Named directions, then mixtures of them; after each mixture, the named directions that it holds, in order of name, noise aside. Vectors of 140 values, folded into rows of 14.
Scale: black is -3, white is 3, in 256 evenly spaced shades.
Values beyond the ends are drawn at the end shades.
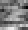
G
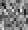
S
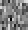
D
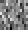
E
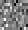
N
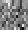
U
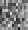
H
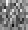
E, H, S.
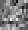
E, G, N.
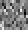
S.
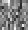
D, U.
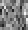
H, S, U.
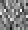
E, S.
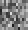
H.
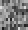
D, G, H.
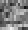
G, H.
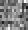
D, E, G.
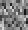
S.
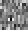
D.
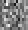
E, H, N.
